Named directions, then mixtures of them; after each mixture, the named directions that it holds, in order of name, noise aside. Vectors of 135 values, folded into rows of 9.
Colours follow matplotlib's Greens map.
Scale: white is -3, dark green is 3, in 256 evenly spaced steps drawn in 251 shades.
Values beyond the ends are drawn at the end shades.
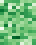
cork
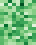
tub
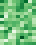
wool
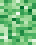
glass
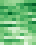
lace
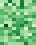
tub.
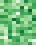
glass.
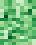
glass, wool.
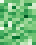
cork.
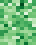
tub, wool.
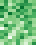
cork, lace, wool.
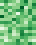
glass, wool.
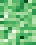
wool.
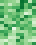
lace, tub, wool.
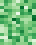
glass.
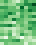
glass, lace.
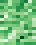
wool.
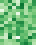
cork, glass, tub.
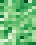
wool.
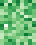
cork, tub.
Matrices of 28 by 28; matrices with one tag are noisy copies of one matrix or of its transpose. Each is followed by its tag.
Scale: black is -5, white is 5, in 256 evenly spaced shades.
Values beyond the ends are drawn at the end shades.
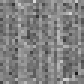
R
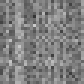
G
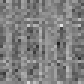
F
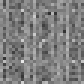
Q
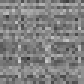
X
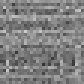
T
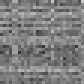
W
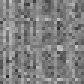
X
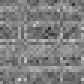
F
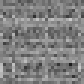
R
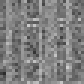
F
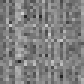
G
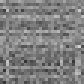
T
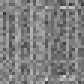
T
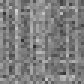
T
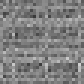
R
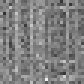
T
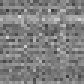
G
